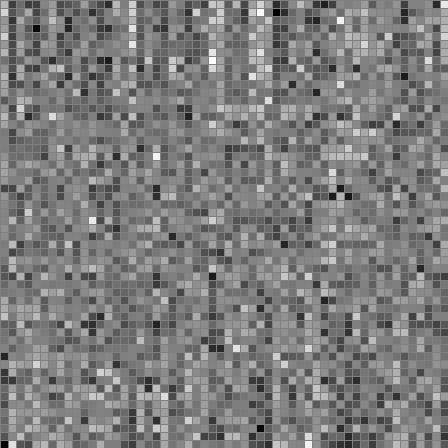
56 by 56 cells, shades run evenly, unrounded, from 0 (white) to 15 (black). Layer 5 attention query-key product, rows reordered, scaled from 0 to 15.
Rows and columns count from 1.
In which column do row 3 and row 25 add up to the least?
43
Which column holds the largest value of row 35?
27
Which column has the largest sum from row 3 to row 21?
2
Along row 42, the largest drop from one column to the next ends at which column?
45
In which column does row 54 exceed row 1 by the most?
33
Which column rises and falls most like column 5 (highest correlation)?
21
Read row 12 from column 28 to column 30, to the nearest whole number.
6 9 10
